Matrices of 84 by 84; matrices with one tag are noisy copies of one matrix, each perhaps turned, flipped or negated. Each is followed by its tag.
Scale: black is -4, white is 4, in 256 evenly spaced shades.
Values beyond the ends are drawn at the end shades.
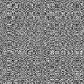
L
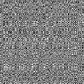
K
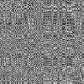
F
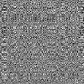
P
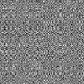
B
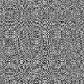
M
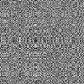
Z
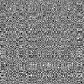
P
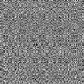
K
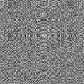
Z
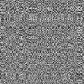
P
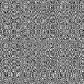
L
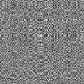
Z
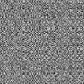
B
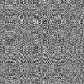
M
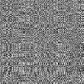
F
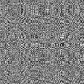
M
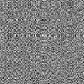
Z
